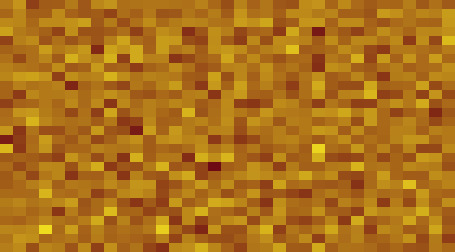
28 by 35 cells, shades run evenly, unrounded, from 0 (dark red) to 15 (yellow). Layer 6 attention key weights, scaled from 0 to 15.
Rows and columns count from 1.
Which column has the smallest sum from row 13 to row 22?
10
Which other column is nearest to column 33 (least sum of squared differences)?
31
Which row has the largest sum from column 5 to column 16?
6
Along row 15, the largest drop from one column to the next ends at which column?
2
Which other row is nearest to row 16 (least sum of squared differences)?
12
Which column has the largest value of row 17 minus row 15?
11
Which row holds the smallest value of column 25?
4
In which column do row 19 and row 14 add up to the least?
17
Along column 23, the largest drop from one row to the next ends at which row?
7
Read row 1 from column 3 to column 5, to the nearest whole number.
4 6 6
